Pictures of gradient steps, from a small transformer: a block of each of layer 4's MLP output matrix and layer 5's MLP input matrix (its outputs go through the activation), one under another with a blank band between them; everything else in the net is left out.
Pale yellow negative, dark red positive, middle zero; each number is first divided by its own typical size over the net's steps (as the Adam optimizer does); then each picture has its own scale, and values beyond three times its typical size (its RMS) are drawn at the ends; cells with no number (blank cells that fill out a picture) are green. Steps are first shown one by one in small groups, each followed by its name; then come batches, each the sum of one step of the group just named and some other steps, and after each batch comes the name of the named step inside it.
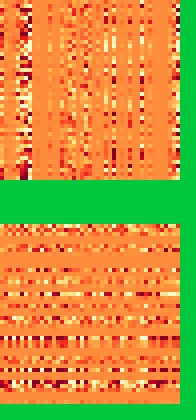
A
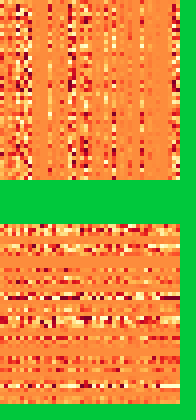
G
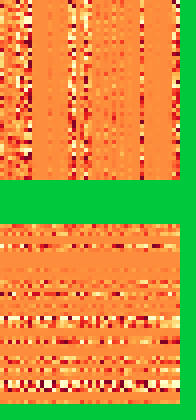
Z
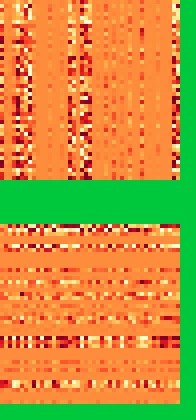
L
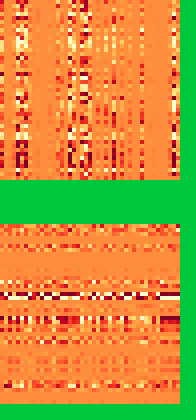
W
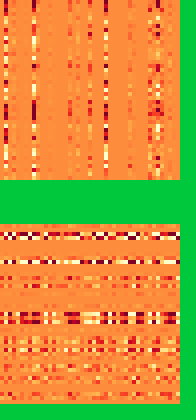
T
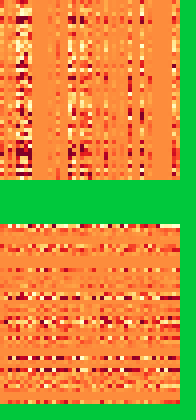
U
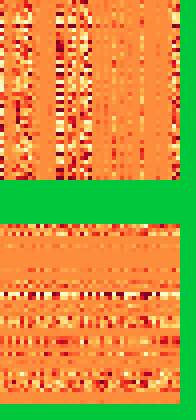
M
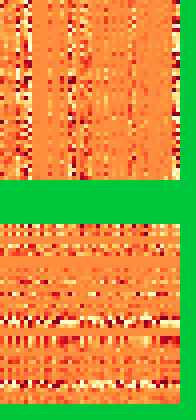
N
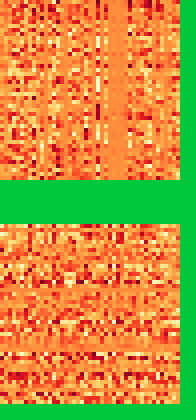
N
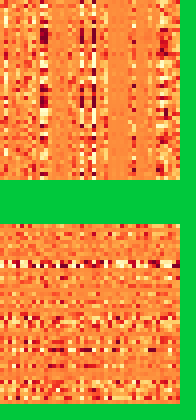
N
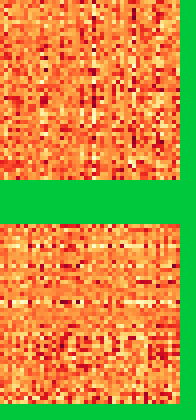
L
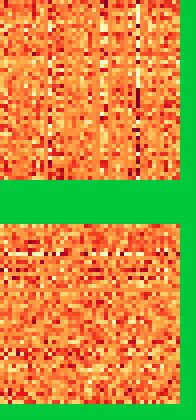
M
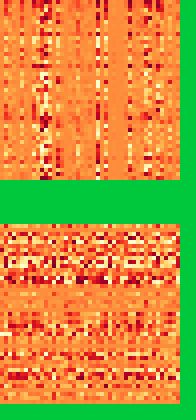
T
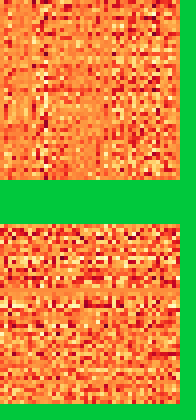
T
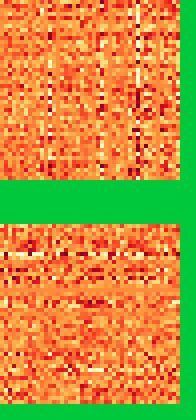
G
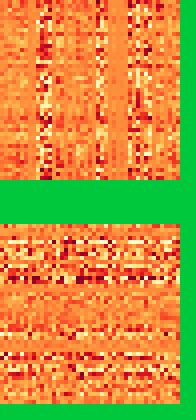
W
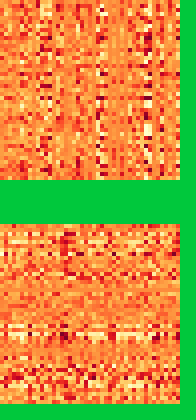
A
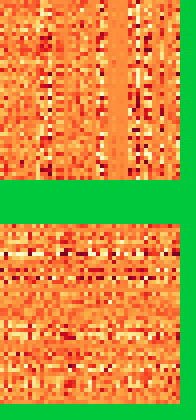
M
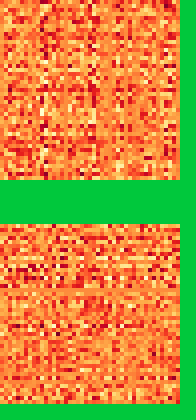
U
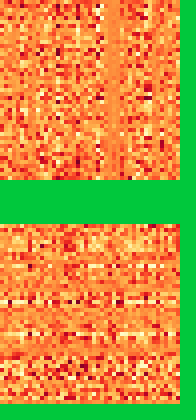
M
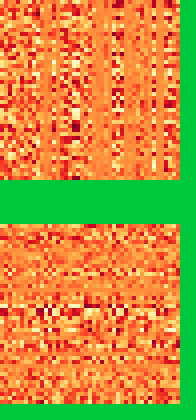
Z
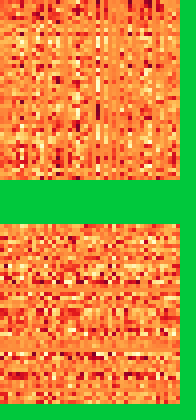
W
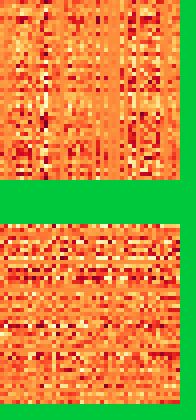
U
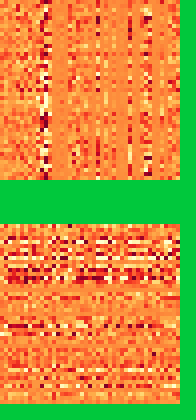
G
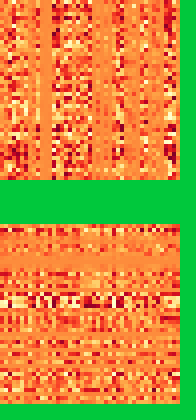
W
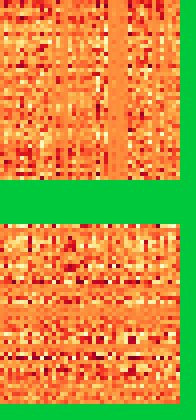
U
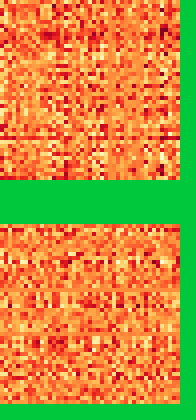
M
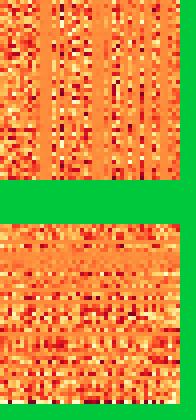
Z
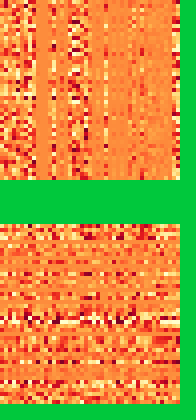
N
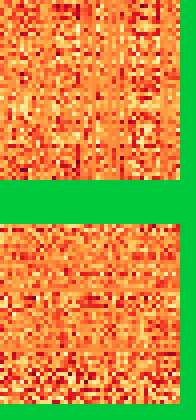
A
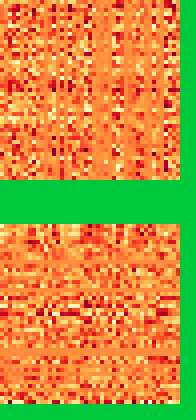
G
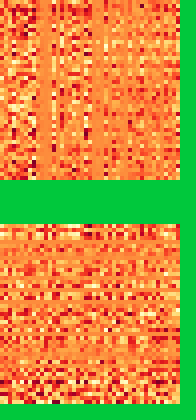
A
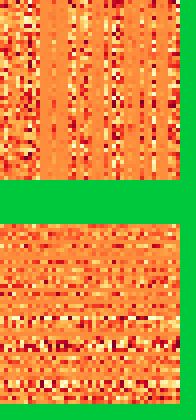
Z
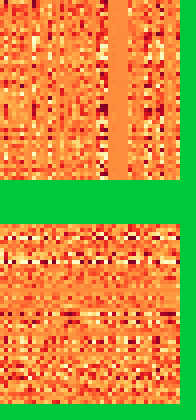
T
